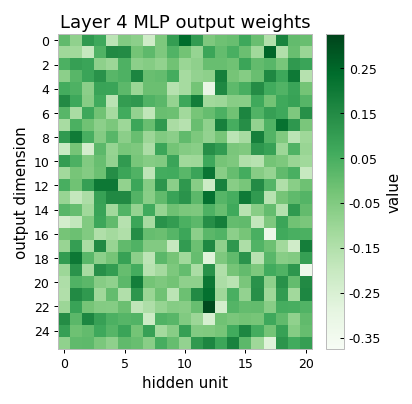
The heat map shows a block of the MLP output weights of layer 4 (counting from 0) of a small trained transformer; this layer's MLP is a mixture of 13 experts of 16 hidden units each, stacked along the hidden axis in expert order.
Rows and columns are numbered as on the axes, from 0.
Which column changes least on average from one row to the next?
14
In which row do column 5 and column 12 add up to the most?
13
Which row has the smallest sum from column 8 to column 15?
8
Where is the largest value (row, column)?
22, 12
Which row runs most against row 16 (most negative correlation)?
1
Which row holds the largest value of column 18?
7
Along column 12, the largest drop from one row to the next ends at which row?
23
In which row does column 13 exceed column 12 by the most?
4
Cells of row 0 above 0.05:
7
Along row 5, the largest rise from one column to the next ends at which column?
5
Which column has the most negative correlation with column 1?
9
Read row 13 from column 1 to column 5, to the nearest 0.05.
-0.2 -0.15 0.1 0.15 0.15
